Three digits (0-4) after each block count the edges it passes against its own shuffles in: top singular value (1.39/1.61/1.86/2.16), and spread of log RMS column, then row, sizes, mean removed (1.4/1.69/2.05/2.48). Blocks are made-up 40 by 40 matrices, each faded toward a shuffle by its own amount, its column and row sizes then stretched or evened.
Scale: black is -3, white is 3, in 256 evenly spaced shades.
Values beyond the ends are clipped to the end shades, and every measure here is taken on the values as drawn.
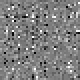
1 3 2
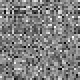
3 0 2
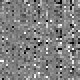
1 4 1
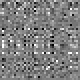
4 3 4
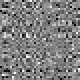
4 1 2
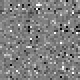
0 1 1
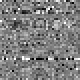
3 0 4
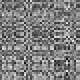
4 2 3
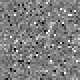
0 0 0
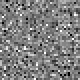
2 0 0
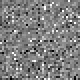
0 0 1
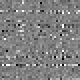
2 0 4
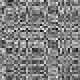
4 3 3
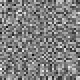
4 0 2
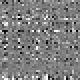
2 3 4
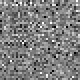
2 0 1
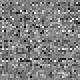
1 1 4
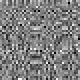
4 0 3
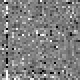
1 3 1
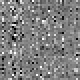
1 4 0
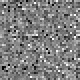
0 0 1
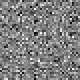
3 1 0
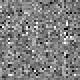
0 1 2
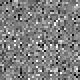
2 2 0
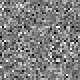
2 0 1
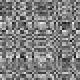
4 1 4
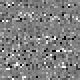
0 0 4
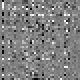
1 4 3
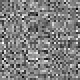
3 3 1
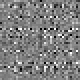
3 2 4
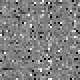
0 2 1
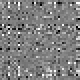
3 2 4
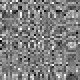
4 2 2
